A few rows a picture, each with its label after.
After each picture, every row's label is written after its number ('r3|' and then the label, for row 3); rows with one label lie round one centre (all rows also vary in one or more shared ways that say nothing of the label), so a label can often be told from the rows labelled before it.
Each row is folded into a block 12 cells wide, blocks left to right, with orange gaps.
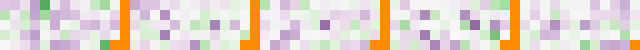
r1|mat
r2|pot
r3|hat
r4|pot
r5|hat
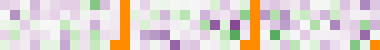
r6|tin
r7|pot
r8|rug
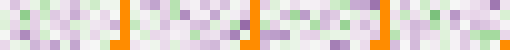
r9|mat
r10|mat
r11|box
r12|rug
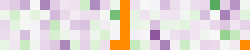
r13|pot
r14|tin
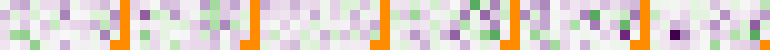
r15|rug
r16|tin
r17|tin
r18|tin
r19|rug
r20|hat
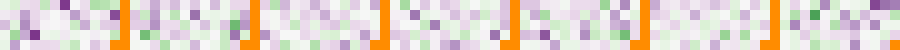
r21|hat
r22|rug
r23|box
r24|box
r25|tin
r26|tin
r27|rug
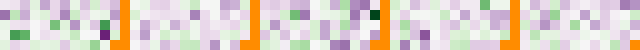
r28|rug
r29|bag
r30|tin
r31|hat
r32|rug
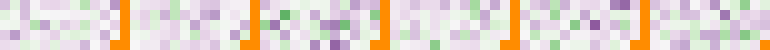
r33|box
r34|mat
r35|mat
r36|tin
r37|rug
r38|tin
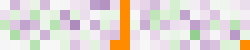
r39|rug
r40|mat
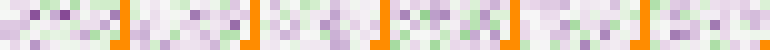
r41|bag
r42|bag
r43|mat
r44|tin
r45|pot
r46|hat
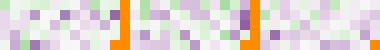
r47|bag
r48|box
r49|box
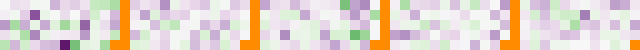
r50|pot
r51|tin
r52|tin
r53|box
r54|rug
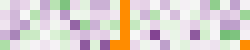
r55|bag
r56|tin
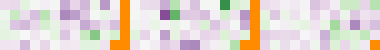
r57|rug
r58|mat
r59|tin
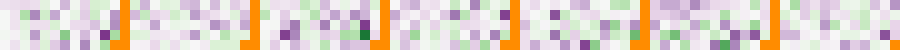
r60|mat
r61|rug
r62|hat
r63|bag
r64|pot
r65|pot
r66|box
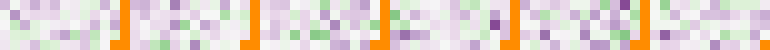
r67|tin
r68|pot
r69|bag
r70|box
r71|tin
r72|box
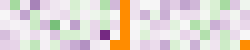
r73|box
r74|tin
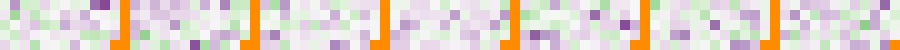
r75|rug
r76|pot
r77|box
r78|bag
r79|box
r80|hat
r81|tin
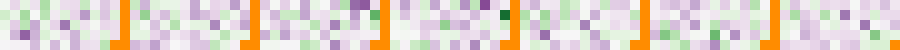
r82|mat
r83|rug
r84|tin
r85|pot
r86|mat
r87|pot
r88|rug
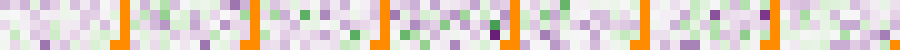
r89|pot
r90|rug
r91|rug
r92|rug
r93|mat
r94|bag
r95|mat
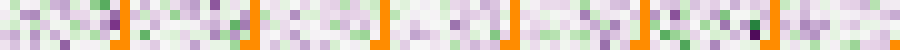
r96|box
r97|rug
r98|pot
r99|hat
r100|bag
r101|rug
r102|hat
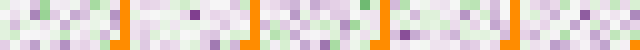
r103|mat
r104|bag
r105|pot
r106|box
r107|bag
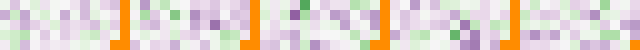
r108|rug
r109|rug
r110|mat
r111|bag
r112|box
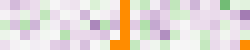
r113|mat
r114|hat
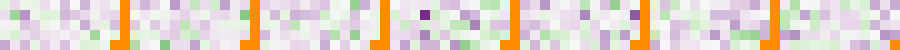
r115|rug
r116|pot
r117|tin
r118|pot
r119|bag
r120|rug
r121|box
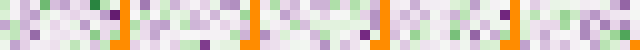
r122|hat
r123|rug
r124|box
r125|bag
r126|rug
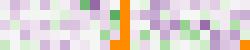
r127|pot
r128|hat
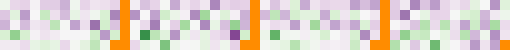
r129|rug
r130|rug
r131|rug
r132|tin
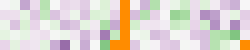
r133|mat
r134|rug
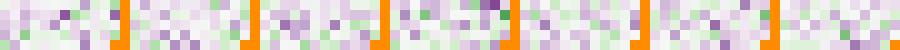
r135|bag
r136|pot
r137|hat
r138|tin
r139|rug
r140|mat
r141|mat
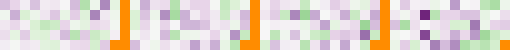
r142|tin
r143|mat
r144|mat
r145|pot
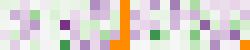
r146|hat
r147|bag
